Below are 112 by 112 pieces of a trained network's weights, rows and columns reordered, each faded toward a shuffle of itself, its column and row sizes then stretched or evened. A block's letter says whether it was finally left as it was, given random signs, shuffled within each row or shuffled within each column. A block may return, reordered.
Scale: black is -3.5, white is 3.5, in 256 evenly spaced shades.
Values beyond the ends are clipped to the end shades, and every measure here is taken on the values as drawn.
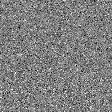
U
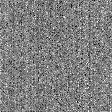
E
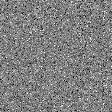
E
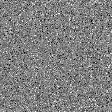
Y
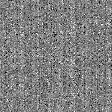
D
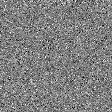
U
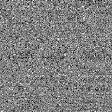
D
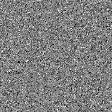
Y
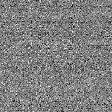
D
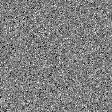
E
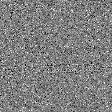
Y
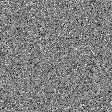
U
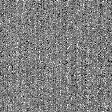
D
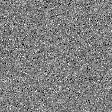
U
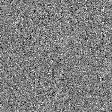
E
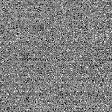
D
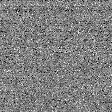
U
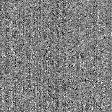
D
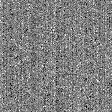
E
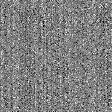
D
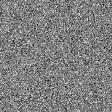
U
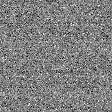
U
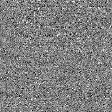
D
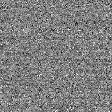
D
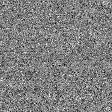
U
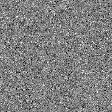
Y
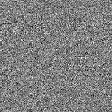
D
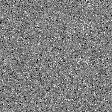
U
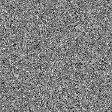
Y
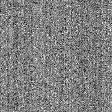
E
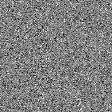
E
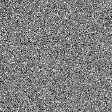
Y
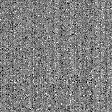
D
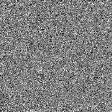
Y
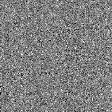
D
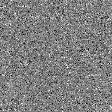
Y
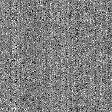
D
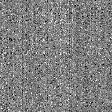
D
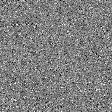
U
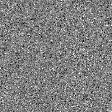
Y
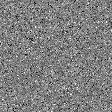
U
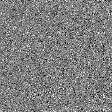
Y
